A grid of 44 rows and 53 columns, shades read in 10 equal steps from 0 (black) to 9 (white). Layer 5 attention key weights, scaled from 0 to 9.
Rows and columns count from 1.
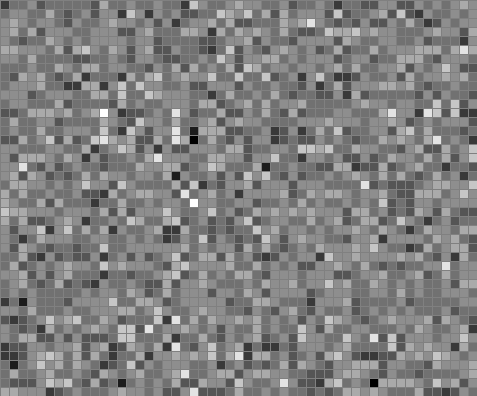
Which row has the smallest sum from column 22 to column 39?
16
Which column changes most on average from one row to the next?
20
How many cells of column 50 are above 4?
28
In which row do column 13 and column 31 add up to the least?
39
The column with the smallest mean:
10
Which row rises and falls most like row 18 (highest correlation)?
9
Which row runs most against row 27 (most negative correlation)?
19
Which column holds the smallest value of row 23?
11
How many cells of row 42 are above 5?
13
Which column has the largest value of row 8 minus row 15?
22
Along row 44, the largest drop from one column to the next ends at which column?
23
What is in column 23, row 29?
6
